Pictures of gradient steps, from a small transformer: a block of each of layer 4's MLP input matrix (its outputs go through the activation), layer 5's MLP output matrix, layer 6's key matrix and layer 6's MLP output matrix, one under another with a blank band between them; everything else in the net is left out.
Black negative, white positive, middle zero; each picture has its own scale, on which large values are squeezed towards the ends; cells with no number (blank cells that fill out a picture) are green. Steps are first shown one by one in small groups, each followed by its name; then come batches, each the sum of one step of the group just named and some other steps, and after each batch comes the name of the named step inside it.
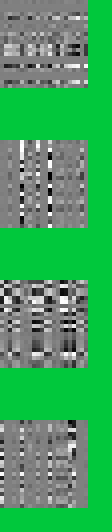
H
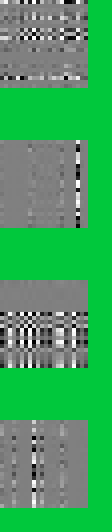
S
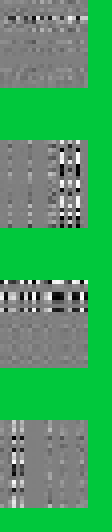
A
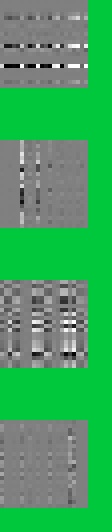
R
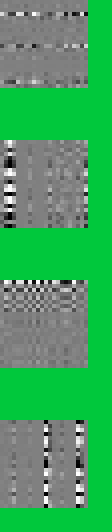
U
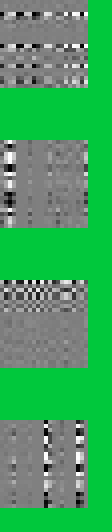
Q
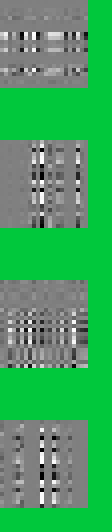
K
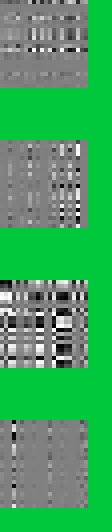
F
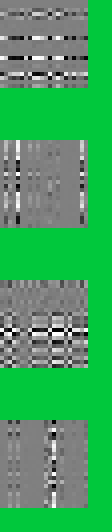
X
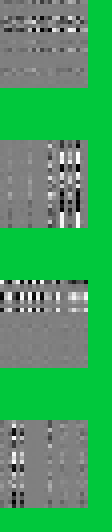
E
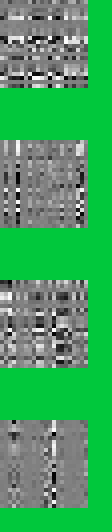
F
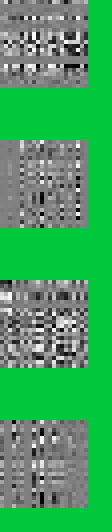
F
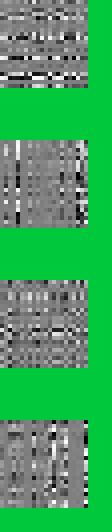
X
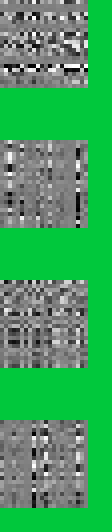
Q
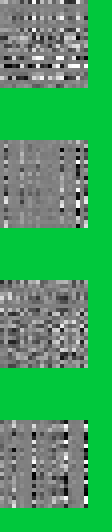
R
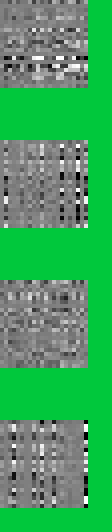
R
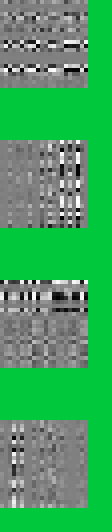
A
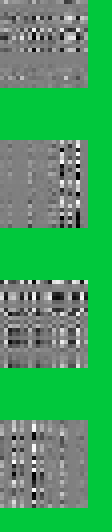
A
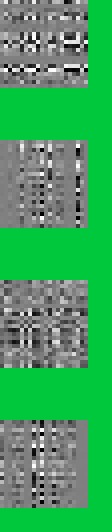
H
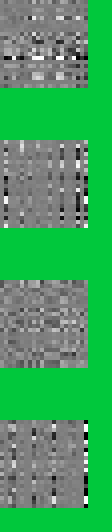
H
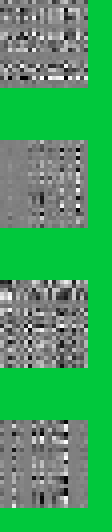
F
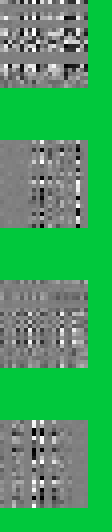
K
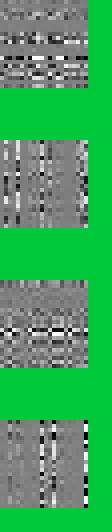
X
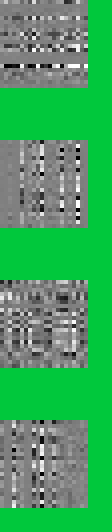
R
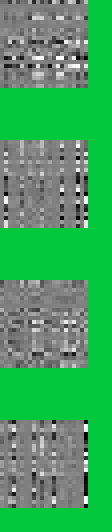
R
